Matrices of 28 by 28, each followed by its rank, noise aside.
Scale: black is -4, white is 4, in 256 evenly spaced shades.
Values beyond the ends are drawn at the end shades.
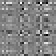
two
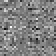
five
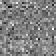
five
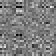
three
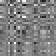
two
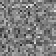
five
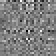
two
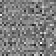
five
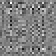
two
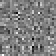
four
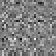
four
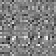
four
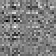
three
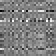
two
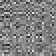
four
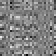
three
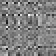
two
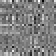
two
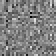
five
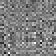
five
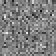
six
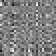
two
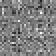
three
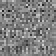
five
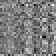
four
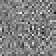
six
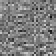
five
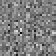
five
